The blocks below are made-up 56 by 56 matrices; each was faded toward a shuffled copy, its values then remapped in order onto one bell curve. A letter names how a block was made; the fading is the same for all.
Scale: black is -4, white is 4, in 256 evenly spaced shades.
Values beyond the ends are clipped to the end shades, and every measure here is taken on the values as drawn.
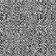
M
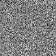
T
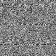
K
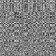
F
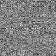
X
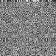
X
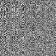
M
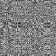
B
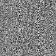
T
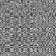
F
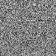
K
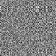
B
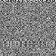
X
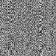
M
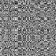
F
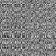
F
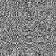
B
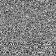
K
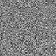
B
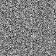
T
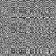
F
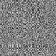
B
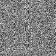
T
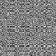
F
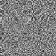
B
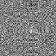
B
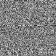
K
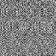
B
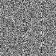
T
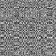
F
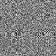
B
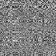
X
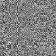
M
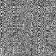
M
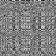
F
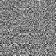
B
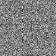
T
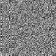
M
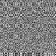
F
